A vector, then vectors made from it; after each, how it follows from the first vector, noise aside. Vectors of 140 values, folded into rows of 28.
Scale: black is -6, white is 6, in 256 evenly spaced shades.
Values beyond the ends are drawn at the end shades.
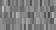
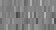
negated, partly zeroed.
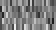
reversed, negated, scaled up.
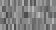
reversed.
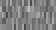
reversed.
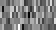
wrapped around, negated, scaled up.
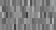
reversed.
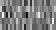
reversed, scaled up.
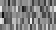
wrapped around, negated, scaled up.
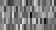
wrapped around, negated, scaled up.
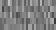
negated.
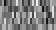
wrapped around, negated, scaled up.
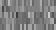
negated.
